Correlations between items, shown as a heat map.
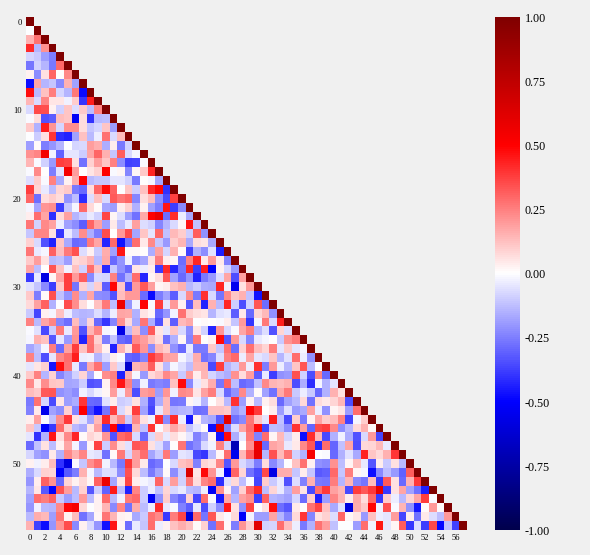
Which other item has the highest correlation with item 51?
21
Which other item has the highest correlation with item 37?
49
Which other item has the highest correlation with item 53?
46
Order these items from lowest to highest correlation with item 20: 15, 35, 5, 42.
5, 35, 15, 42
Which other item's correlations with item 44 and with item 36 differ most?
7
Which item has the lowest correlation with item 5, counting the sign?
50
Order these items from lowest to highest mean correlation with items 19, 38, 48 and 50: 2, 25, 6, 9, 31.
31, 2, 6, 25, 9
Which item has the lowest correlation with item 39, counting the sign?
13
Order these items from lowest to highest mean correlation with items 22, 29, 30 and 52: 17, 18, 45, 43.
43, 18, 45, 17
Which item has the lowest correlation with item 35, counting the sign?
12
